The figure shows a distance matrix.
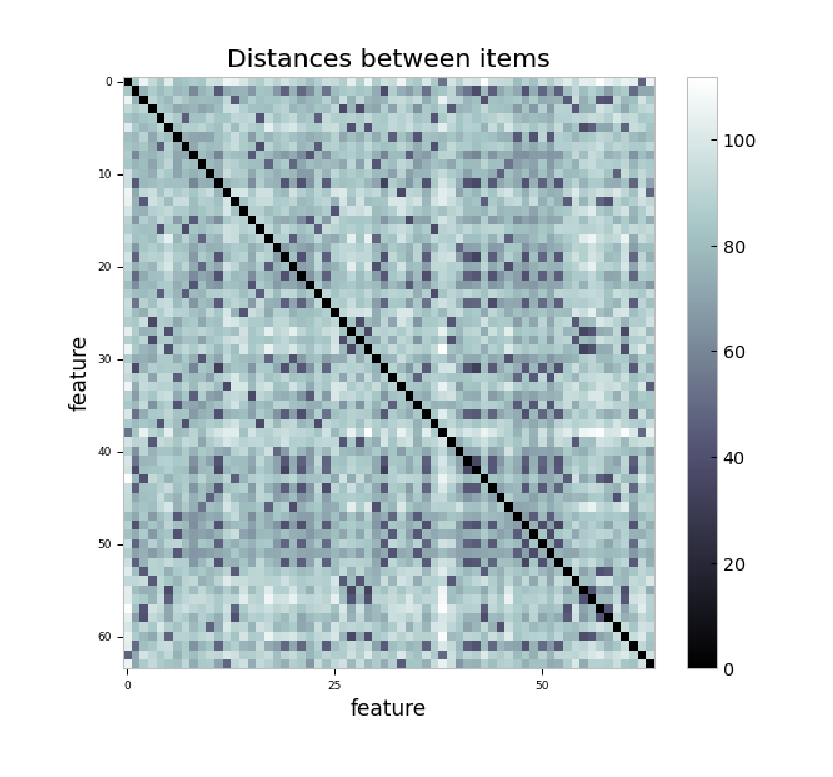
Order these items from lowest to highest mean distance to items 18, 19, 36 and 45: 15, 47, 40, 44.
44, 40, 15, 47
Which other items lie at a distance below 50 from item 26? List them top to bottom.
3, 28, 39, 54
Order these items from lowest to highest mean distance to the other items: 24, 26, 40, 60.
24, 40, 26, 60
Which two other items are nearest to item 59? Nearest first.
45, 10
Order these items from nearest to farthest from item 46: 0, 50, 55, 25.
25, 50, 0, 55
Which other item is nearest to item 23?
37
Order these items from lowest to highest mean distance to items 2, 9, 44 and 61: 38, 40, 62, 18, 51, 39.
51, 18, 40, 39, 62, 38
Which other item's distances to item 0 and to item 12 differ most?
33
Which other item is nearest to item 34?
15
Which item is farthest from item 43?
0
